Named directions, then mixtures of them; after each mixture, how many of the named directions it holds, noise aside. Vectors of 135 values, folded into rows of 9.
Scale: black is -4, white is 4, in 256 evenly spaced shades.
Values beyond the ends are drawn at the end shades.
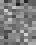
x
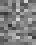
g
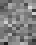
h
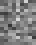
one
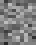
three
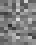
one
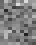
one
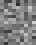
two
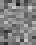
two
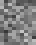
two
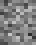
three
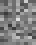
one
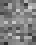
two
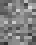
two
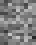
three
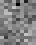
two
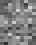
two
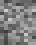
two
